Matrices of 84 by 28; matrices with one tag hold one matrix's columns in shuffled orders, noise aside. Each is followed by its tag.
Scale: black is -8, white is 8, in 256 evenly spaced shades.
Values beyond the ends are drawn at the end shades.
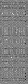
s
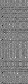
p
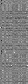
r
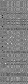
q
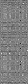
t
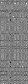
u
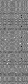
q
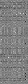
s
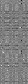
r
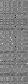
q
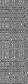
p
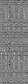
t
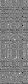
p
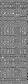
s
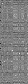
t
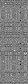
t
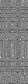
p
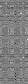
s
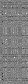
s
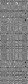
u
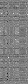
s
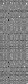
u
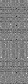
p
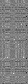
p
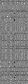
u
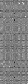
u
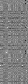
r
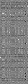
s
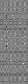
q
